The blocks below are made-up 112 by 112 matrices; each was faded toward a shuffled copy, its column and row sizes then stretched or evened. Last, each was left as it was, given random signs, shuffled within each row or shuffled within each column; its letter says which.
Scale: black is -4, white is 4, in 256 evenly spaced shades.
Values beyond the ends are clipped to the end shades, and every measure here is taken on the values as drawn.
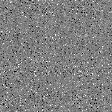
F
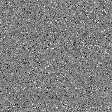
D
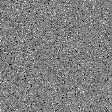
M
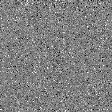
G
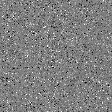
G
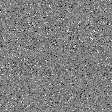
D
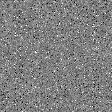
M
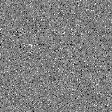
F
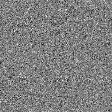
G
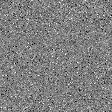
D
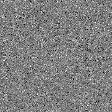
G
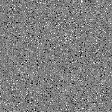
F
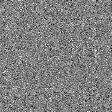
G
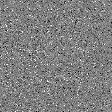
F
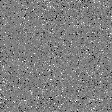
G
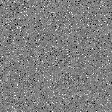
F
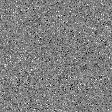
D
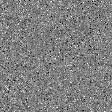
M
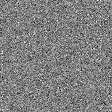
M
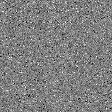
D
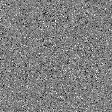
G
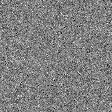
M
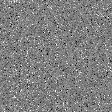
M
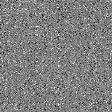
F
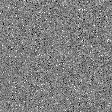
M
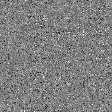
G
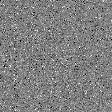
G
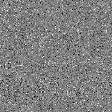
F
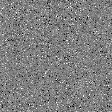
G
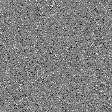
M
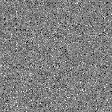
F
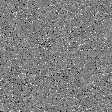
D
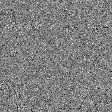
D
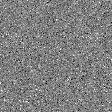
D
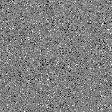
F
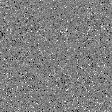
G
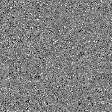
F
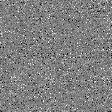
F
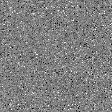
G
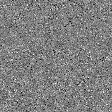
D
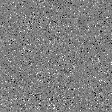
G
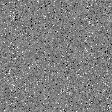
M
